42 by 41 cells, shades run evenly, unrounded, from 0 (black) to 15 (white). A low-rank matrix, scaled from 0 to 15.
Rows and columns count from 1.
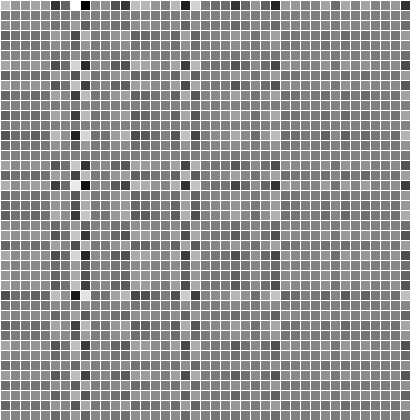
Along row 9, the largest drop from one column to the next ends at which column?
9
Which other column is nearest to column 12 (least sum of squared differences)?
27
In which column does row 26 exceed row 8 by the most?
8
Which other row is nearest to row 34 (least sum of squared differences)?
15
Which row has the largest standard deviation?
1
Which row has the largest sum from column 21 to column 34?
30
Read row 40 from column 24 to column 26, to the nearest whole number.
6 7 8
